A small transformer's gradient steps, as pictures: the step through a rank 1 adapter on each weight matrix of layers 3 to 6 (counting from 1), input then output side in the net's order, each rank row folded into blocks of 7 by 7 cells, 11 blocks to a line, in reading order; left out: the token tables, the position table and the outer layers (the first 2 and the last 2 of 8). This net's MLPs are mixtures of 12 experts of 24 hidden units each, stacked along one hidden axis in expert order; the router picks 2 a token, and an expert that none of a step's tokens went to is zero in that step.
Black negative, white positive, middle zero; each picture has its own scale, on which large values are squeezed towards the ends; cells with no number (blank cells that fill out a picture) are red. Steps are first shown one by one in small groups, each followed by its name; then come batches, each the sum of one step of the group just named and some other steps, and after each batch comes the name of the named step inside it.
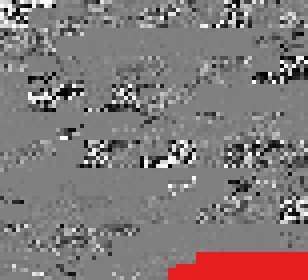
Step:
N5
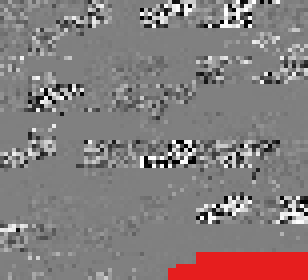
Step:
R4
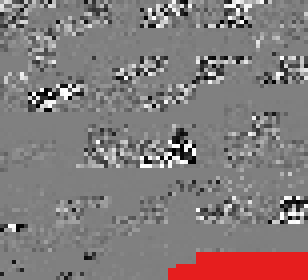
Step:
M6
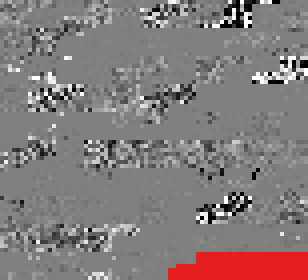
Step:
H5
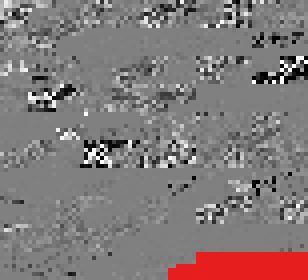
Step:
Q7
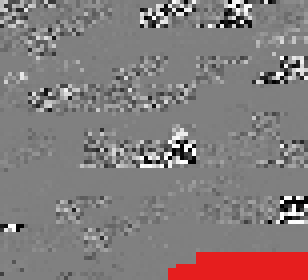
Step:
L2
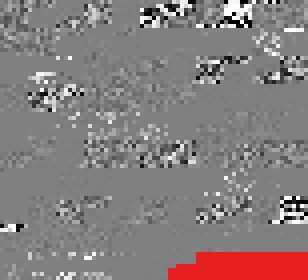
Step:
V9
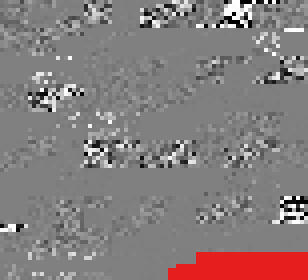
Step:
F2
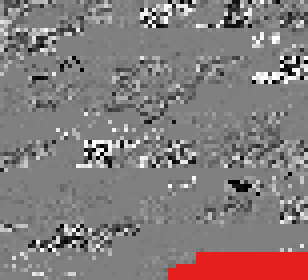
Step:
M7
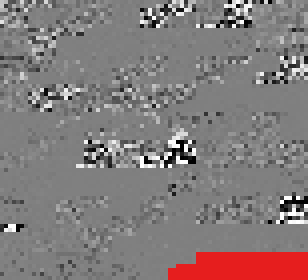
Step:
L2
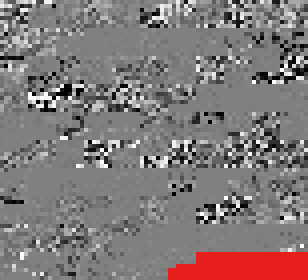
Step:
N5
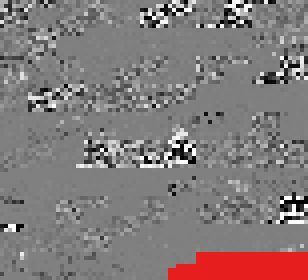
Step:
L2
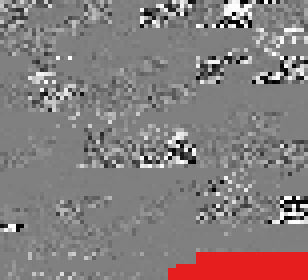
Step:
V9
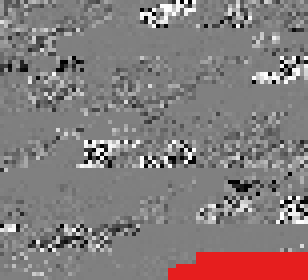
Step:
M7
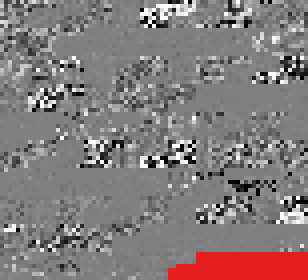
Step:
M7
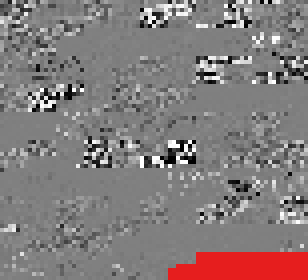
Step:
M7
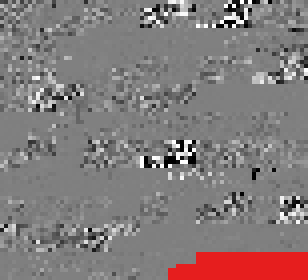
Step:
H5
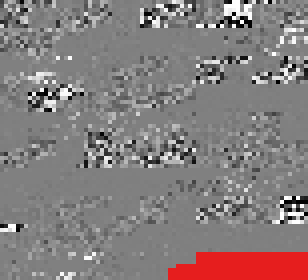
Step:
V9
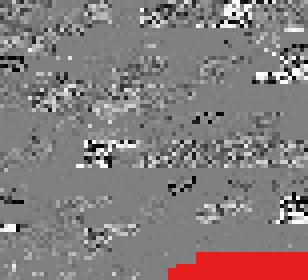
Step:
F2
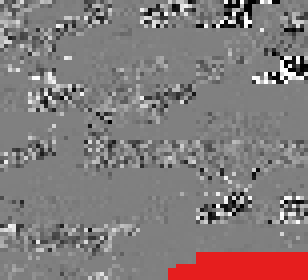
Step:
H5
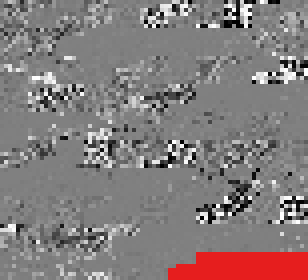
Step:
H5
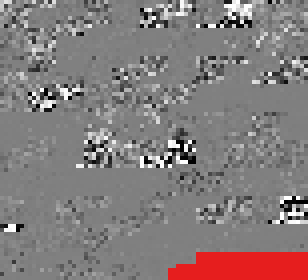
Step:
M6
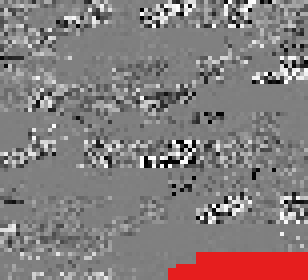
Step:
R4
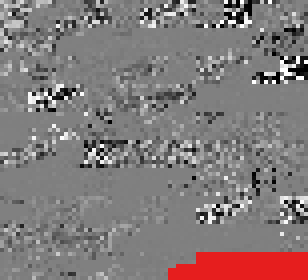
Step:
Q7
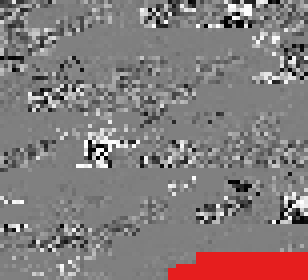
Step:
M7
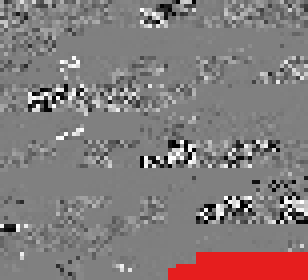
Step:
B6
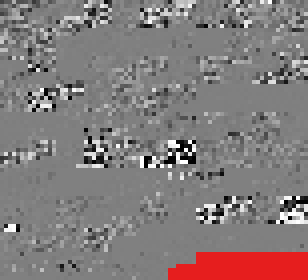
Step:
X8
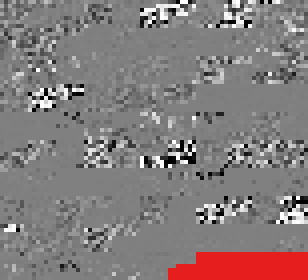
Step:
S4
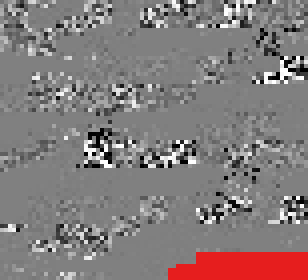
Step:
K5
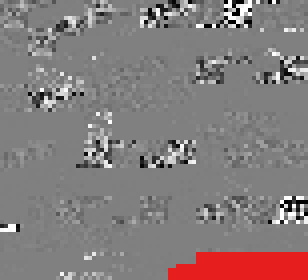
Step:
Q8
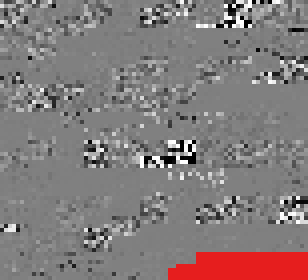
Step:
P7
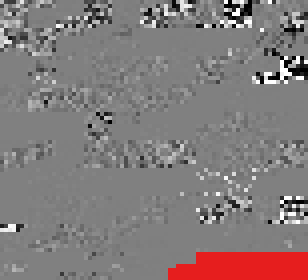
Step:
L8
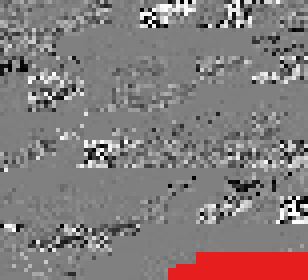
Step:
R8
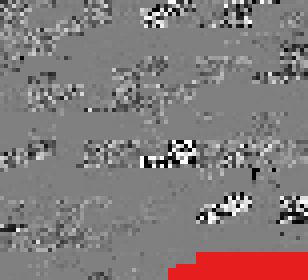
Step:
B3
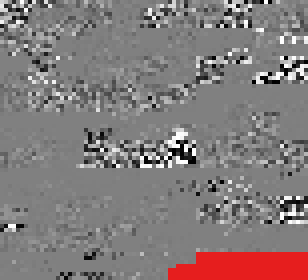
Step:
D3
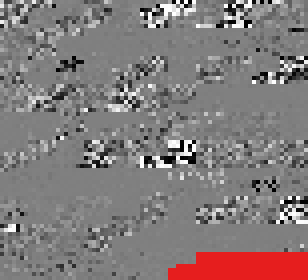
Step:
P7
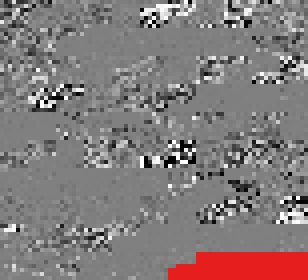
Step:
S4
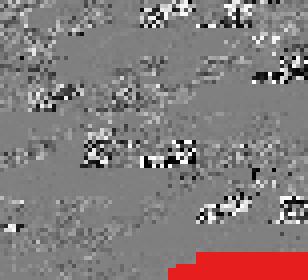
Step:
B3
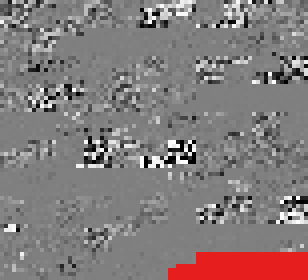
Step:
X8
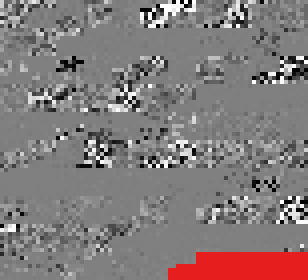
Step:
K5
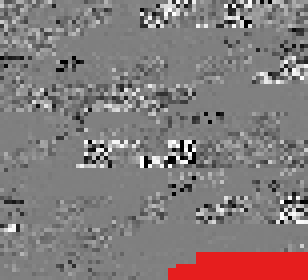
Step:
P7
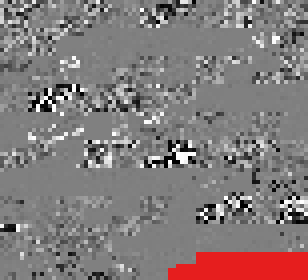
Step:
B6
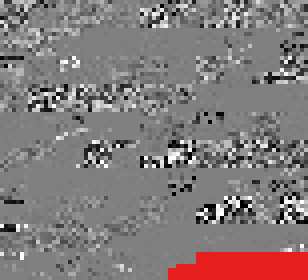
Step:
B6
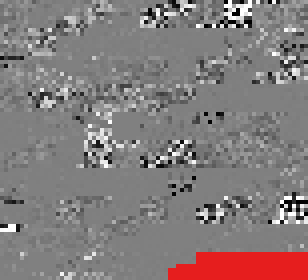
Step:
Q8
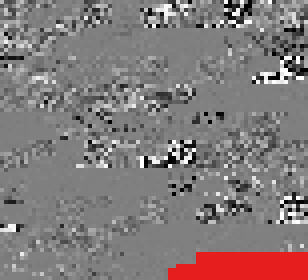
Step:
L8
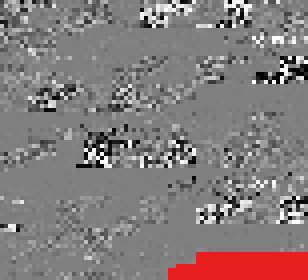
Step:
K5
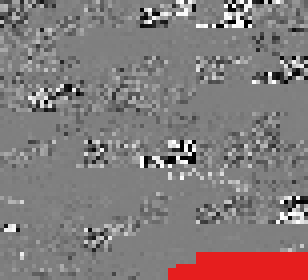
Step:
P7
